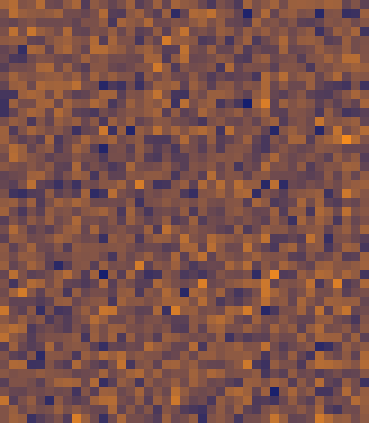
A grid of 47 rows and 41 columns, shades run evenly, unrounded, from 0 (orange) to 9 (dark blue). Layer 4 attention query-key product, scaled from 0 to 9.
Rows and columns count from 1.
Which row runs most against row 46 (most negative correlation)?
15
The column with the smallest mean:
39
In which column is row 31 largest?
12
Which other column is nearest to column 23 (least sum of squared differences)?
29
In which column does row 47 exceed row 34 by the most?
23
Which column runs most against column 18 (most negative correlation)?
31
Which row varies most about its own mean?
35
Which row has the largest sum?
17
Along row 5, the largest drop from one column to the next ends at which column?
19
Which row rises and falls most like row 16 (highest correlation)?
24
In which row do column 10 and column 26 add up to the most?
38
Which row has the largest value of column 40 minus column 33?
2
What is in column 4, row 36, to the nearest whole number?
5
